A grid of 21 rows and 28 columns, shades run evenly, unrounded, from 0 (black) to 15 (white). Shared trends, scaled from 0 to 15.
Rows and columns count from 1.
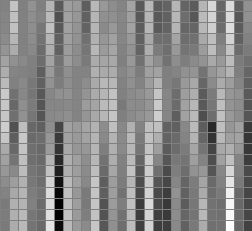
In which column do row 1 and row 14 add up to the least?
7
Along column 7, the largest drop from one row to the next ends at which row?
12
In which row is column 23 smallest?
11
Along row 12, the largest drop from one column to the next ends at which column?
2
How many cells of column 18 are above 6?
13
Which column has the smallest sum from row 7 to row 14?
28
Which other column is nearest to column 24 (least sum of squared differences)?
20
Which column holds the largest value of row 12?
1
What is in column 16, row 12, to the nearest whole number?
8
